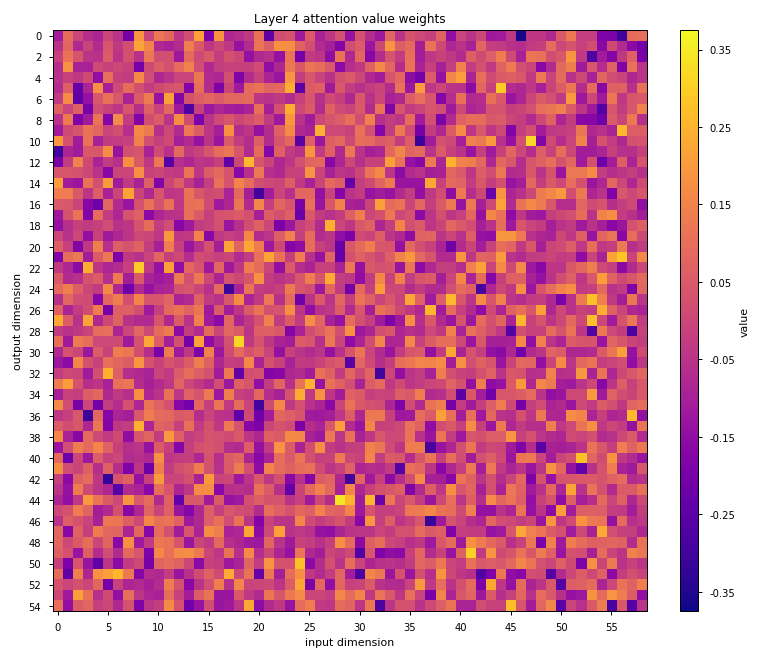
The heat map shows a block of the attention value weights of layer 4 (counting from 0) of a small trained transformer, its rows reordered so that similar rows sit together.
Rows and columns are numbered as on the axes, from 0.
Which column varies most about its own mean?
24
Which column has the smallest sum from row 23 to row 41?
20
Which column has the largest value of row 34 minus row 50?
4
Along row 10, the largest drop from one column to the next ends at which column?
48
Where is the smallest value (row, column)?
0, 46
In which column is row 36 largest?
57
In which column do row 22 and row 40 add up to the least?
1
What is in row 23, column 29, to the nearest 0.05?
-0.05
